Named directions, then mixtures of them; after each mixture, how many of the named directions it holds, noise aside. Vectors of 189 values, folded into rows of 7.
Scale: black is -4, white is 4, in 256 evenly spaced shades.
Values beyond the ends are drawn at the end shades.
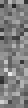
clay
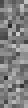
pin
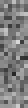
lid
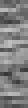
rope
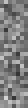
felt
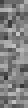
two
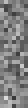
one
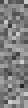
three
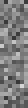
four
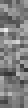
four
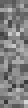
two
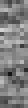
two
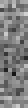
four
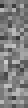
four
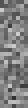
three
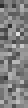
three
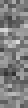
two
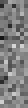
three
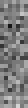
three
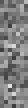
four
